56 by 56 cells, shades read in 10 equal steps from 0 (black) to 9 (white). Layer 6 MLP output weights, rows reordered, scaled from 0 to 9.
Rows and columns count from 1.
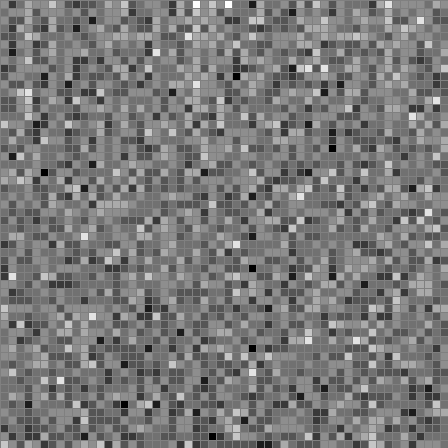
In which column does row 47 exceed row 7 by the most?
2
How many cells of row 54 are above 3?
35
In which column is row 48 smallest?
26
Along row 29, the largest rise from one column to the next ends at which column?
37
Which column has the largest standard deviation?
32
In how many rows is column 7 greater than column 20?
21
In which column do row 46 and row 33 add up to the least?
16
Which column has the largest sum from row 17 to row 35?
54
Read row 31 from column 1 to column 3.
2 3 5
